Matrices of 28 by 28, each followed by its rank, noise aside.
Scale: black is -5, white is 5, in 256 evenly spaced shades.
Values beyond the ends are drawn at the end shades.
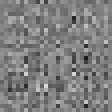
three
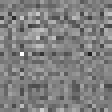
three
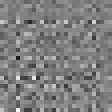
three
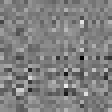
three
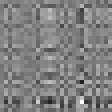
two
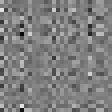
two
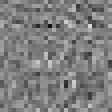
four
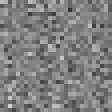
eight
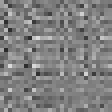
three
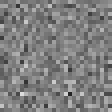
six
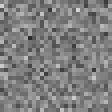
eight
